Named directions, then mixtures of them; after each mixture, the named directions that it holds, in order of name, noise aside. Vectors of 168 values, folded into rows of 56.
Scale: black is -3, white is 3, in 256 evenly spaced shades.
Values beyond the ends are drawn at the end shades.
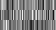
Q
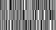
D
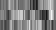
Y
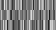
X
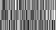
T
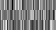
Q, X.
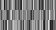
X.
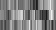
Y.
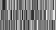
Q, T.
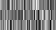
D, Y.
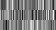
Q.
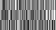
T.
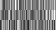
T.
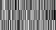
T.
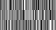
D.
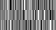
D.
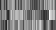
X, Y.
